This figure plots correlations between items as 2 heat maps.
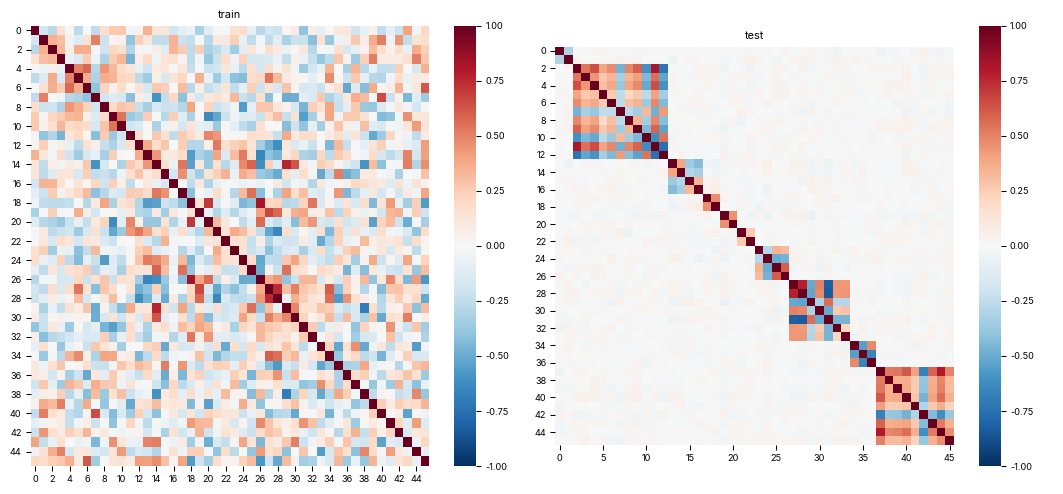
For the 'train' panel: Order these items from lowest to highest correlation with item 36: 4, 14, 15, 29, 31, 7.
15, 4, 29, 14, 31, 7
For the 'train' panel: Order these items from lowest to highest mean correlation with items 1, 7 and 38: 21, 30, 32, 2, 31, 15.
30, 32, 15, 31, 21, 2
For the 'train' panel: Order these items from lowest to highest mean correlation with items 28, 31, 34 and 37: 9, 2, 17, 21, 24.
21, 24, 17, 2, 9
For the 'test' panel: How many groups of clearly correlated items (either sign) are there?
10
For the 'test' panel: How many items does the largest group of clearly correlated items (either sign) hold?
11
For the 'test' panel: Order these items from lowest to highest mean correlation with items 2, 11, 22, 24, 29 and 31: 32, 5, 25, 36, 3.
32, 25, 36, 5, 3
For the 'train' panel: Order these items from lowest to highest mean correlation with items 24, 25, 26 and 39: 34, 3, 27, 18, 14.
18, 34, 27, 3, 14
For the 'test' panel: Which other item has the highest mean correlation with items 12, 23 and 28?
27
